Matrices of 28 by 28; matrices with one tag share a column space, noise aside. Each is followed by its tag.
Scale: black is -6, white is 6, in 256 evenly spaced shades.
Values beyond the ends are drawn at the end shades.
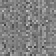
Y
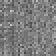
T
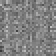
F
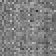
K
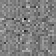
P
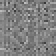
K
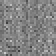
F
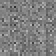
P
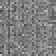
Y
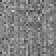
T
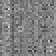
F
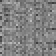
K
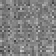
F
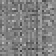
K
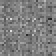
P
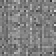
T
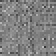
T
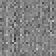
P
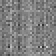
Y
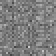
Y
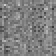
F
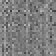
T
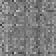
T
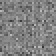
Y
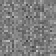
F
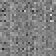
K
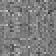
T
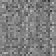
T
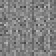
P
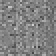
Y
